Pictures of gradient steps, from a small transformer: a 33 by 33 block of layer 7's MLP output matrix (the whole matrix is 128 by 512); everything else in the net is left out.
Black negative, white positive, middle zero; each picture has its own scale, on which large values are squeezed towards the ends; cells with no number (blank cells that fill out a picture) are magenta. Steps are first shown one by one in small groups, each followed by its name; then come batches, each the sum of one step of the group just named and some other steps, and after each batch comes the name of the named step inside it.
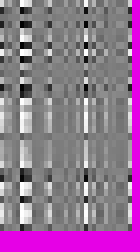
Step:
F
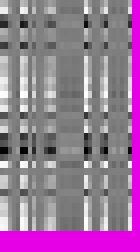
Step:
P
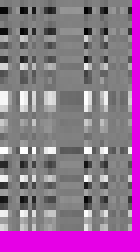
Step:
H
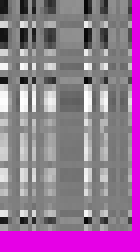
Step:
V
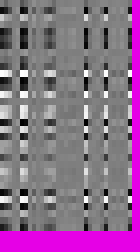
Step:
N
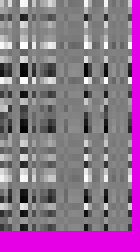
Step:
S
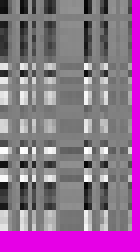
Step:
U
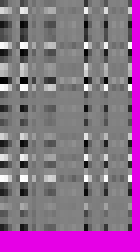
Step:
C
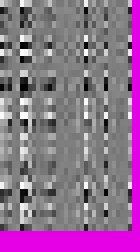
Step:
F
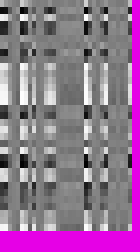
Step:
U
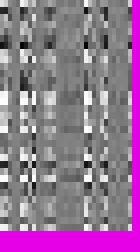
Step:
V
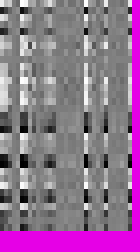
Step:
S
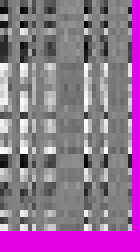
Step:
U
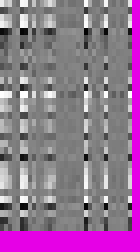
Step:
N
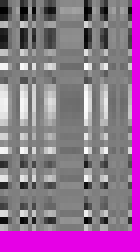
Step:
V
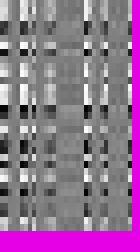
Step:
C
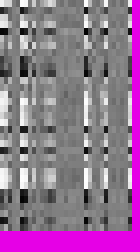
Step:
S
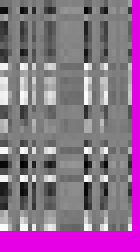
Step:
U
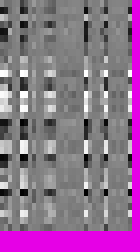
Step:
N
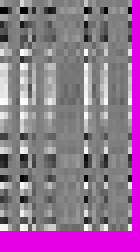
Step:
F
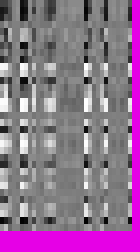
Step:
V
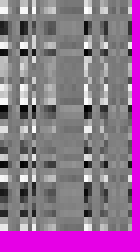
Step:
C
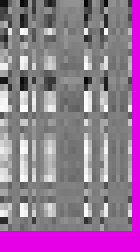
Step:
V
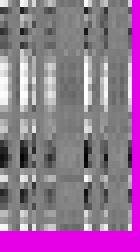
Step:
P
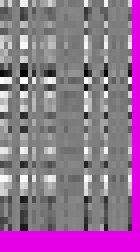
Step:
S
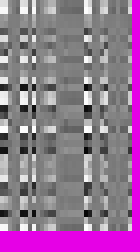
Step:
P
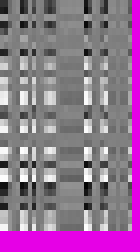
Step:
U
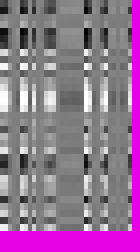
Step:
V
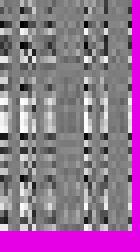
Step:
F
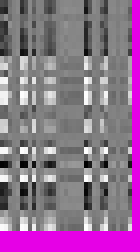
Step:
U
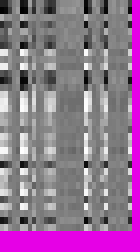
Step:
V
